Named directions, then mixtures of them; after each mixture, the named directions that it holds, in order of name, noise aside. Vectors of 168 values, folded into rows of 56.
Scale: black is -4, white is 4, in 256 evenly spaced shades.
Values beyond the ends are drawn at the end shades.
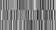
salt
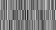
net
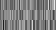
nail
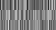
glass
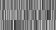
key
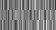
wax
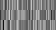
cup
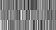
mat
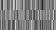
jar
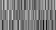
wax.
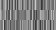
cup, jar, wax.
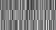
glass, mat, wax.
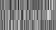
glass, key.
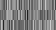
cup, key, net.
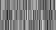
glass, net, salt.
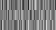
wax.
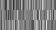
jar, key, wax.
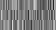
salt.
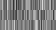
jar, key, net.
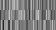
cup, jar.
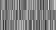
glass, nail, salt.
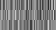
glass, key, salt.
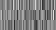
jar, key, salt.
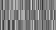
cup, jar.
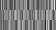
glass, nail, wax.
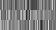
glass, mat.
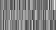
nail.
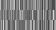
jar, nail.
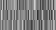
salt.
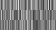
glass, jar, nail.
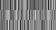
glass.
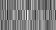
net.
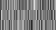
cup, salt.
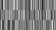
cup, jar.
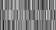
cup, jar, nail.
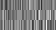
key, wax.
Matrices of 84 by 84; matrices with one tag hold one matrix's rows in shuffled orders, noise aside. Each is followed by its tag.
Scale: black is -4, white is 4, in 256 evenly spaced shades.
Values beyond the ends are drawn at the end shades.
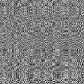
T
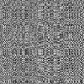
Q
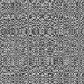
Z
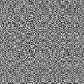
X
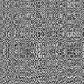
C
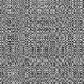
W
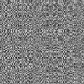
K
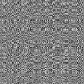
T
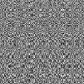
X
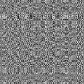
T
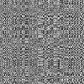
Q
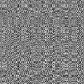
T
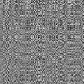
C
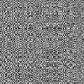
K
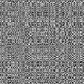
W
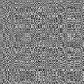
C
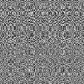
X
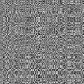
C
